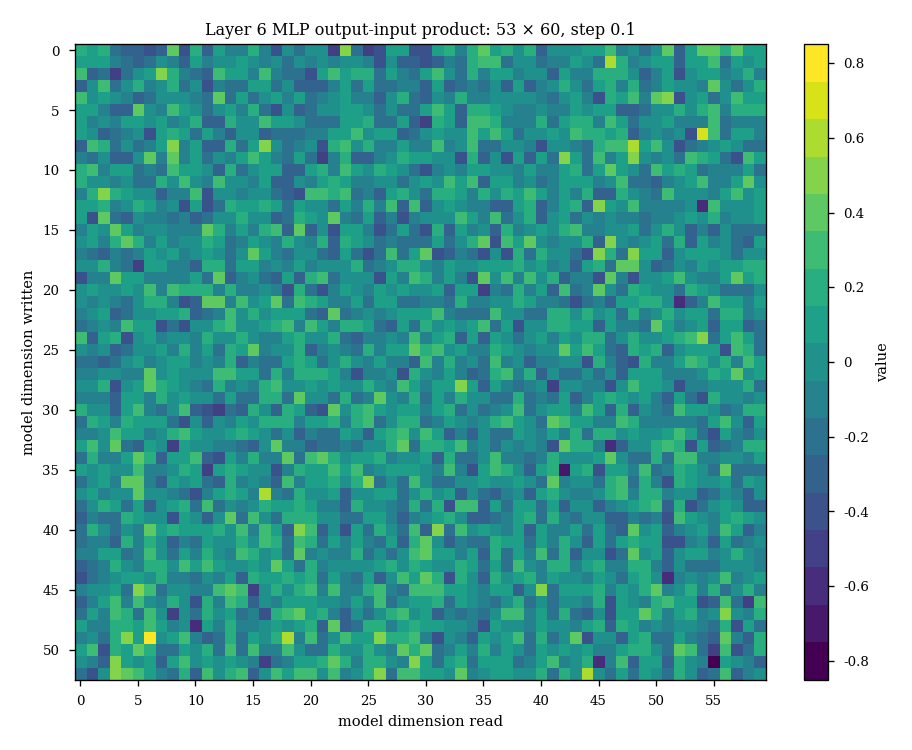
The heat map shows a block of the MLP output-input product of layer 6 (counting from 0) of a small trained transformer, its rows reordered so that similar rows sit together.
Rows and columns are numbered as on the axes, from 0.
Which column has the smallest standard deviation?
27
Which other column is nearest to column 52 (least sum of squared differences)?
9
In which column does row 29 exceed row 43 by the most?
19
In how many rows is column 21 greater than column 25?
20
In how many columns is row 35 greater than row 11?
29
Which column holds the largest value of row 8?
48
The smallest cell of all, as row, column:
51, 55
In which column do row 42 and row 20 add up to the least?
35
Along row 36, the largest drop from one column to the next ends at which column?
26
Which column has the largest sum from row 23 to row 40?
5
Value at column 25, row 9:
-0.3
